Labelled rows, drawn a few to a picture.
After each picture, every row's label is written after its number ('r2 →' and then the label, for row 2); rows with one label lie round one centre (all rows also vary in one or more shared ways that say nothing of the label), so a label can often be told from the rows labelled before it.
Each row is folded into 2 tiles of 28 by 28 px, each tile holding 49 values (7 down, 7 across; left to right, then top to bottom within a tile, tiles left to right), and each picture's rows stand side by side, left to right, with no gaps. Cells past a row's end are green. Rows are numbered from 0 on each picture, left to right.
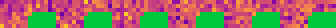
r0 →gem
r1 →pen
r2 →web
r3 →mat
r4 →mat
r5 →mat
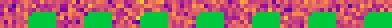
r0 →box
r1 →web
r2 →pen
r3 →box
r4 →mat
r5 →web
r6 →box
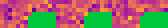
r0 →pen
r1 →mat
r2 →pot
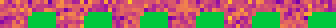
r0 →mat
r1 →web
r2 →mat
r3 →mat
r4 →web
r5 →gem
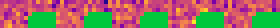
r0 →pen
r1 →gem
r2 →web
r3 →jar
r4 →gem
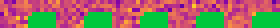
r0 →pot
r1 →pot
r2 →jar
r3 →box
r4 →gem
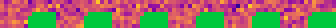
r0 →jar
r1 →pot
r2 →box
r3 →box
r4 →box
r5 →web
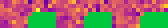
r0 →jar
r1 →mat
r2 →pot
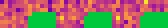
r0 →gem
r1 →web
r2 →web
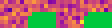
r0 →web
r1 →jar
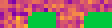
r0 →pot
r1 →web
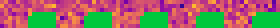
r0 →pot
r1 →pen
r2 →gem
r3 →box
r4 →gem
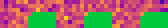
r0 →jar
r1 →box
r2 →gem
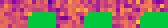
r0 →gem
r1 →mat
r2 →jar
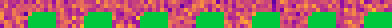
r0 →pen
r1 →pot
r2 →pen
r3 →box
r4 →gem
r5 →box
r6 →jar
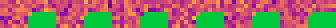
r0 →mat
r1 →pen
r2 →web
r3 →pen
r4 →mat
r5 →pot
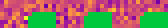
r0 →pen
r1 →web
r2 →jar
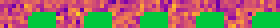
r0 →box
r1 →web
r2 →gem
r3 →gem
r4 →pen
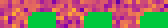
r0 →web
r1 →web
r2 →jar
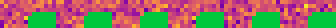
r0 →pen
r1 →pot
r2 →pot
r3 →pen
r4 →web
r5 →box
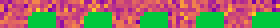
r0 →jar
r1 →jar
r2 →pen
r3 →web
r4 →gem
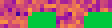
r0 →pot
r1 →mat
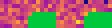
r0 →jar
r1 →gem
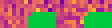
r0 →jar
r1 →jar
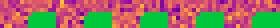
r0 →pen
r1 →pen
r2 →gem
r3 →web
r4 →web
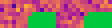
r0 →box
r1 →pot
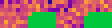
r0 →gem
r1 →box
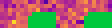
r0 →jar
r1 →pen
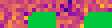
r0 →pen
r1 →pot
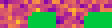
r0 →jar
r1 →mat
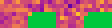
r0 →mat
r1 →box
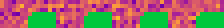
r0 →pot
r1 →web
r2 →web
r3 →pen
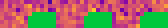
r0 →gem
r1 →jar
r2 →pot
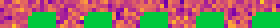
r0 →mat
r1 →pen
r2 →pen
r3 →pot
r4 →pen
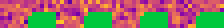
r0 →mat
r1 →pot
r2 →gem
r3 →pot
